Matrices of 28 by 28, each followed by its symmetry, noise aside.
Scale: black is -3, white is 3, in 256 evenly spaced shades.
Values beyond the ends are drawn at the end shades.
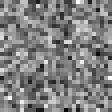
antisymmetric.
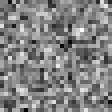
symmetric across the other diagonal.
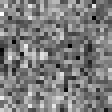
mirrored top to bottom.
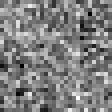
symmetric across the other diagonal.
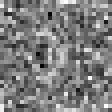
mirrored top to bottom.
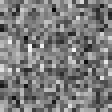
mirrored top to bottom.
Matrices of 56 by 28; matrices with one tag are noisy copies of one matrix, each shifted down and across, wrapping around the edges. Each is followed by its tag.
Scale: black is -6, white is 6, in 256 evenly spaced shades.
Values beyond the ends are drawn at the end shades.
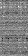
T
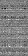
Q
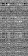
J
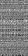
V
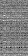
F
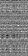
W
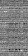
J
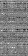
J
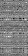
J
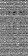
W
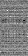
W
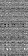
T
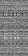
T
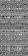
J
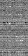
J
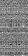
Q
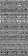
T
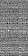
F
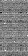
Q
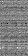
T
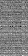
F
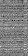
F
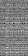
F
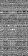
J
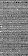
F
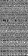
V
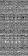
T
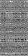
J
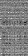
W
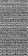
F
